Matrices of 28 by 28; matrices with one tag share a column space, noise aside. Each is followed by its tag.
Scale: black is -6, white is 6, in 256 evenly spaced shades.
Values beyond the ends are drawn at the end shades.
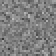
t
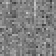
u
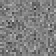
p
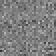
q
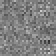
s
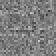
s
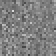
u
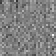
u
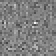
q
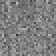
u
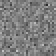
p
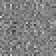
q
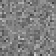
t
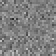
t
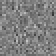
s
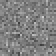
p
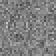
p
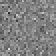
t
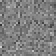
q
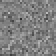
t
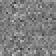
t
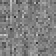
u
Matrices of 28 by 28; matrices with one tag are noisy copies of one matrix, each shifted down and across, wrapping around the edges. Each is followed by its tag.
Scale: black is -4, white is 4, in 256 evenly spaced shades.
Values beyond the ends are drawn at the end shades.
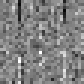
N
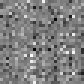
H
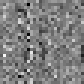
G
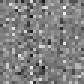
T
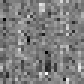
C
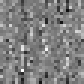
N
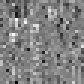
C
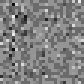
T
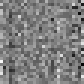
G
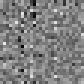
T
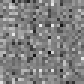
H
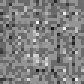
H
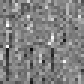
N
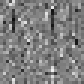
N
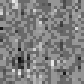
C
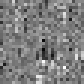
C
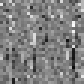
N
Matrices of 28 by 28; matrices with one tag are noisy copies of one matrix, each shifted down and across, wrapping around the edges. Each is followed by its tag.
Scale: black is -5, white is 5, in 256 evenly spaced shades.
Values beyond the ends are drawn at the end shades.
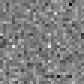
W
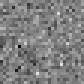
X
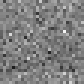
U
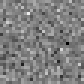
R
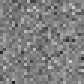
W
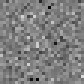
W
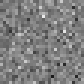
W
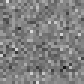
U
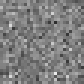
W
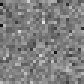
X
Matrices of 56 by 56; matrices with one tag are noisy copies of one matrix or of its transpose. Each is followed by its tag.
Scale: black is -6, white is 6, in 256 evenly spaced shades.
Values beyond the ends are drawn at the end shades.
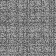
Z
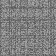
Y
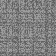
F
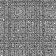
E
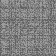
Y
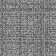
E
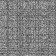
Y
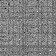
F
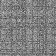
Z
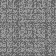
F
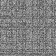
Z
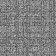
Z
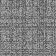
Z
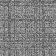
E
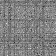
E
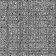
Y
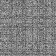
Z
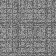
F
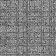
Z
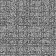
Z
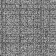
E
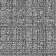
Z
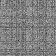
Z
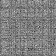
Y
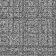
F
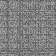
Y
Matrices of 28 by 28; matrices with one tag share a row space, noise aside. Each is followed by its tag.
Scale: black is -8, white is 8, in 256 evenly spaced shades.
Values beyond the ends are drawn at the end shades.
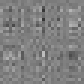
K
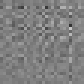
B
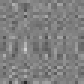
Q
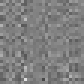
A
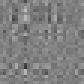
Q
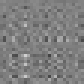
Q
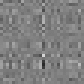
K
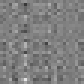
Q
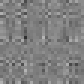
A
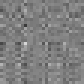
A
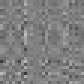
A
